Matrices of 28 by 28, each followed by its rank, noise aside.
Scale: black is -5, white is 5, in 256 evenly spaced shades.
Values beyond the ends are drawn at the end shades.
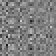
three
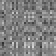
two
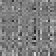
three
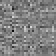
four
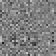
six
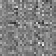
four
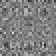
four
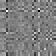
two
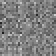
six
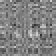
three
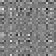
two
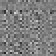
three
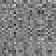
four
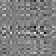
two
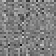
four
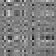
two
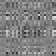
two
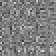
six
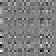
two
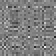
two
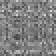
four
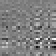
two
